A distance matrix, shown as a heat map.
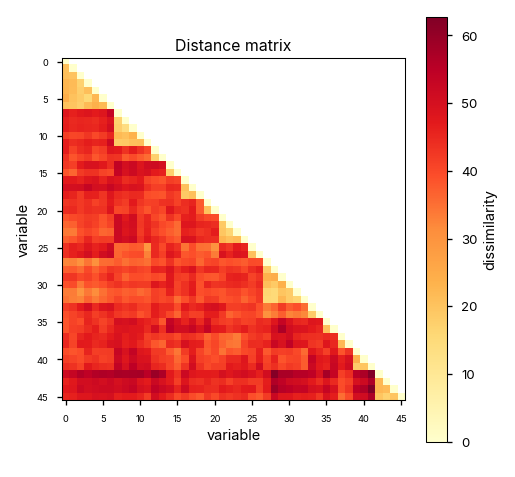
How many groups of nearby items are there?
14
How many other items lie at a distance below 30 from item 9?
4
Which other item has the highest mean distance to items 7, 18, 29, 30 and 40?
42
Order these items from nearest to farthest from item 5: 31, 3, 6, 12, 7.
3, 6, 31, 12, 7
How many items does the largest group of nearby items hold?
7
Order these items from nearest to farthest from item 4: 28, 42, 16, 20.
28, 20, 16, 42
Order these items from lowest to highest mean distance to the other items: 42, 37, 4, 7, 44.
4, 37, 7, 44, 42
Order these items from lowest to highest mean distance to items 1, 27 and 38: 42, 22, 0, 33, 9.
0, 22, 33, 9, 42
